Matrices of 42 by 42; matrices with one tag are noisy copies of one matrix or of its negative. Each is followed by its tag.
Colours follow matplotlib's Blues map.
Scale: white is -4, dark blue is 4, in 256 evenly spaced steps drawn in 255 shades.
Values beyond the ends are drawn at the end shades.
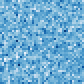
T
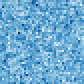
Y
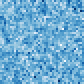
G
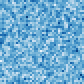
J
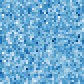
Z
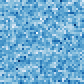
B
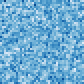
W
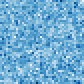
B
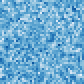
J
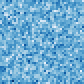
T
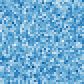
T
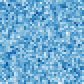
W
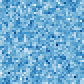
Z
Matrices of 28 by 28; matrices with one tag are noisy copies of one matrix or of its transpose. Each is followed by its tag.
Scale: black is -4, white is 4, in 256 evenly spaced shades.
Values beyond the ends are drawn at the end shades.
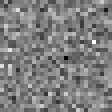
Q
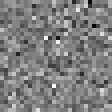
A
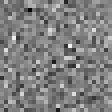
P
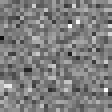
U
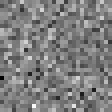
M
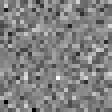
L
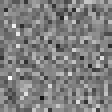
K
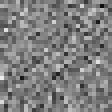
L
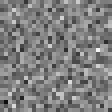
L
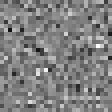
P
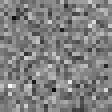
U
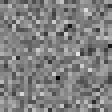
U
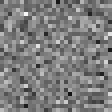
K
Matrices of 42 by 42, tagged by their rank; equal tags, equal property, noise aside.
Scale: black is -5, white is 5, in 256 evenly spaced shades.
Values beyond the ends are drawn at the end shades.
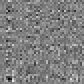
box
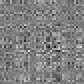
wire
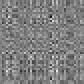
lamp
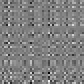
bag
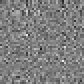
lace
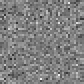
lace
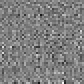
box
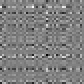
bag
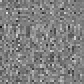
lace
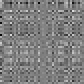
bag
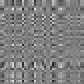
bag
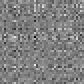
wire
